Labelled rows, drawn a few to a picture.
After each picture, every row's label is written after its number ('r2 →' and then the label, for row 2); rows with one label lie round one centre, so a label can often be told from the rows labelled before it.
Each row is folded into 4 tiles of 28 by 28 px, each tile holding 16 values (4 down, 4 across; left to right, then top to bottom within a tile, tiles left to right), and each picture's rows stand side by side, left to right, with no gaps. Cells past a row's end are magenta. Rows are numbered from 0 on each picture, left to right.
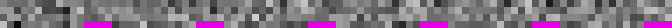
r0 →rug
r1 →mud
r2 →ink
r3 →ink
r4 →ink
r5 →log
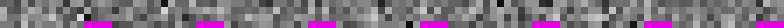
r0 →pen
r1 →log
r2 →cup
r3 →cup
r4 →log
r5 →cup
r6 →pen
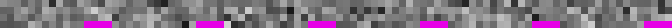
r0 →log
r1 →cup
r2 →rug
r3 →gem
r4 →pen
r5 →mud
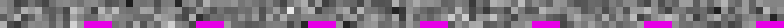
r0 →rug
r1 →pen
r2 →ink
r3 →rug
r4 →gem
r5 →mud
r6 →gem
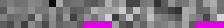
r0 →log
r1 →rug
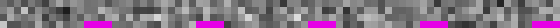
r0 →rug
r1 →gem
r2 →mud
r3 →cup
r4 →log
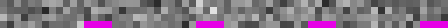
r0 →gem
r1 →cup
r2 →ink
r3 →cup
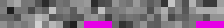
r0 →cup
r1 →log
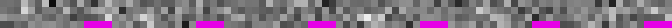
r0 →log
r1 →cup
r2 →ink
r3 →cup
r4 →pen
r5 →log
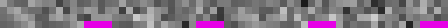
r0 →mud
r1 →cup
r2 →mud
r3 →cup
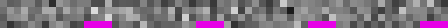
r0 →log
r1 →mud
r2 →rug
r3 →ink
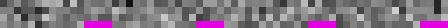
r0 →gem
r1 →pen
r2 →ink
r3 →mud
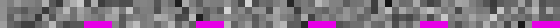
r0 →ink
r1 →pen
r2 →pen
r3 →log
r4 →cup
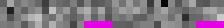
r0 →cup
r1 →log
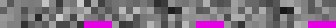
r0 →ink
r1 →rug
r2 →rug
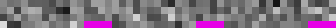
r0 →rug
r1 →mud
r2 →log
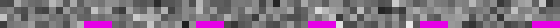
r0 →gem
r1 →cup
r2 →log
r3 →rug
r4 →ink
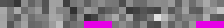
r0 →pen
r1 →gem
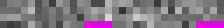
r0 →log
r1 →cup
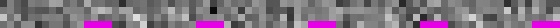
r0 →gem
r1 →mud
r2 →rug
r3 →pen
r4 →mud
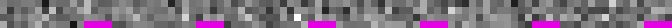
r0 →cup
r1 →mud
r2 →mud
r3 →cup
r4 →pen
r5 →gem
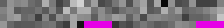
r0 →ink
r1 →log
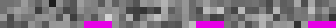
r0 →log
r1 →gem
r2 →cup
